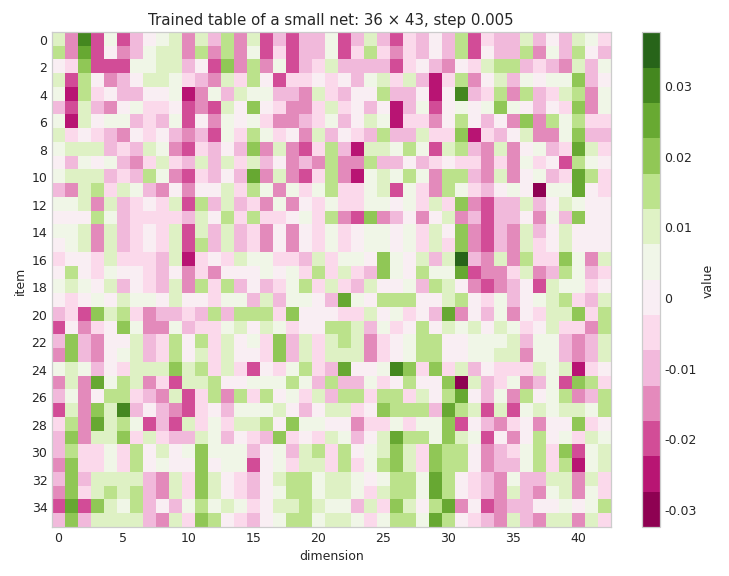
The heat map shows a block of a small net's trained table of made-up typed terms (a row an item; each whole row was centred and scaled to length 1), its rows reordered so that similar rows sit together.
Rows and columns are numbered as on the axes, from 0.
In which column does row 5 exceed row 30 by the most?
40
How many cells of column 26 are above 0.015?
5
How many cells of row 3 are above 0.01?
4
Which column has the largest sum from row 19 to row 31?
30
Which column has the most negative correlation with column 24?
28
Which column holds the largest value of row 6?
36
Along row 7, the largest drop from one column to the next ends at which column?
32
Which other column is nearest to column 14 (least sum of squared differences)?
16
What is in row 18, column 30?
0.01
